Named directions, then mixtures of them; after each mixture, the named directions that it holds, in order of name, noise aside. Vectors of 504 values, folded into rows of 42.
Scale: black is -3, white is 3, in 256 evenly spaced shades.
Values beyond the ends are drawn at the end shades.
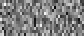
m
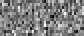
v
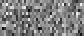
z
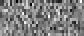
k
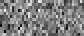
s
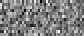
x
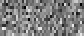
z.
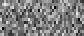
m, x, z.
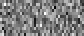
m.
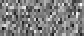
z.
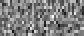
v.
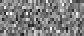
x, z.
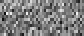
s, x, z.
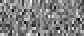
m, s, x.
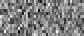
s, x.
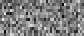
m, x, z.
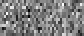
z.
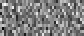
m, v, z.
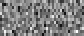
m, v.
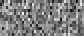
k, z.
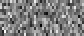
m, s, x.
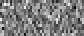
k, m, z.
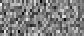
x.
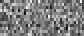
k, s, x.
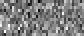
s.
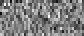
k, m.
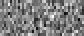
m, v.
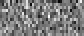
k.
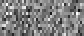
z.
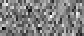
m, z.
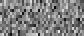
m, x.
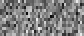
v, z.
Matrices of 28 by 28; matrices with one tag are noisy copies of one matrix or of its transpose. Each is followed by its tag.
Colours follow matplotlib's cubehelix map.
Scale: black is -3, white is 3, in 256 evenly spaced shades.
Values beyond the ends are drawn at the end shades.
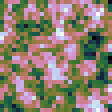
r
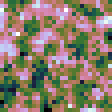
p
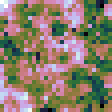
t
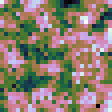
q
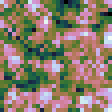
q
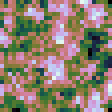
r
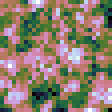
r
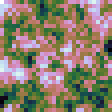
t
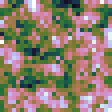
q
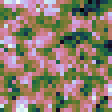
p
